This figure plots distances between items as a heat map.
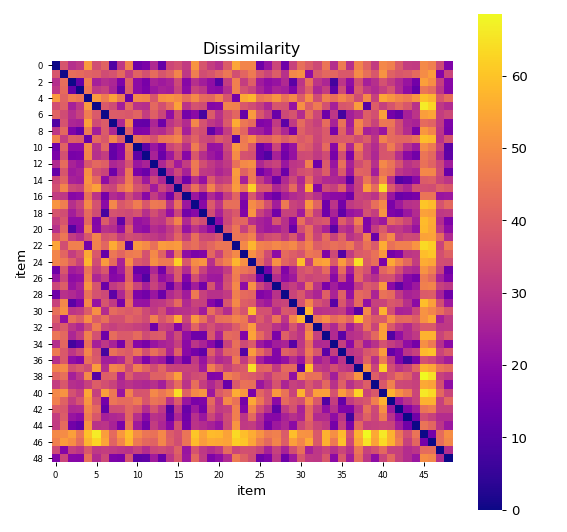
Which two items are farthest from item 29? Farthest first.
45, 46
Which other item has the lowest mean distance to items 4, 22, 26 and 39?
9
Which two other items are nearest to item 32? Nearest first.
12, 15
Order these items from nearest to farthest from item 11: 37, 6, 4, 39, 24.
39, 6, 24, 37, 4
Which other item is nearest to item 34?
2
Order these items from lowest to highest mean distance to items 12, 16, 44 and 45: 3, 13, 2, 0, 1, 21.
3, 2, 13, 0, 21, 1
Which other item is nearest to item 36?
43
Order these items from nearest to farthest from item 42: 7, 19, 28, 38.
28, 7, 19, 38
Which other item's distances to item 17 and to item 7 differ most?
0
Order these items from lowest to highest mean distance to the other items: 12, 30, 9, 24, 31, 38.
12, 30, 38, 9, 31, 24
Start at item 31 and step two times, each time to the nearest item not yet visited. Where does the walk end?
47
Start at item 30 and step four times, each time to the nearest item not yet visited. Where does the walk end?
35
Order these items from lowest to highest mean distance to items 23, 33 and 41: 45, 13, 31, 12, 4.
13, 12, 31, 4, 45
